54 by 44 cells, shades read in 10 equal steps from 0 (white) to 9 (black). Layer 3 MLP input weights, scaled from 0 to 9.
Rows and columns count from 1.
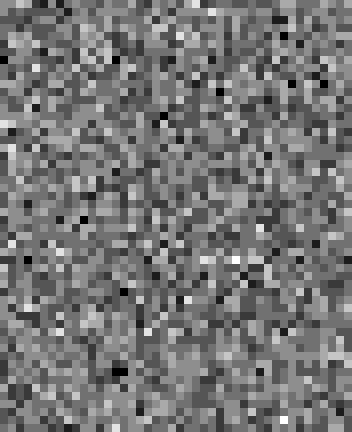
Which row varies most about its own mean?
33
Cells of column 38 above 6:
5
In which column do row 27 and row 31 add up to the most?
21
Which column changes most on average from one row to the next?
8
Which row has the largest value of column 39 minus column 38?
37
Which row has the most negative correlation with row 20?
18
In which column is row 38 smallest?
24
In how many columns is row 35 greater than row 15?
18
